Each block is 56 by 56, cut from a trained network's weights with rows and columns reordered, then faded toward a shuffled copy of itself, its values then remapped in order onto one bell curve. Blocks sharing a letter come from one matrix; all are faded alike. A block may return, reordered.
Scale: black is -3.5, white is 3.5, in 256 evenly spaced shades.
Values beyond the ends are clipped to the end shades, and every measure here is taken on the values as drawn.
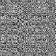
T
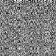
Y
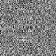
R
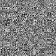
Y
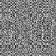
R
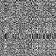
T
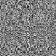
R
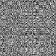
T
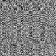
R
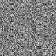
R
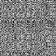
T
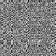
R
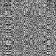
R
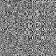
Y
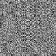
T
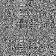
Y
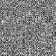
Y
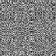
R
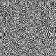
R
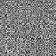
Y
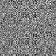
R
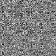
Y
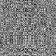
R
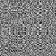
R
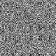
T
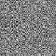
R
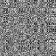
R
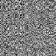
R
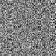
R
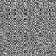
R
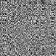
Y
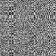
R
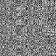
R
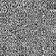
T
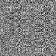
R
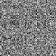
T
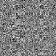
Y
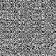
T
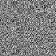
R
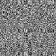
T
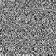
T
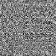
Y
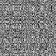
T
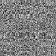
T
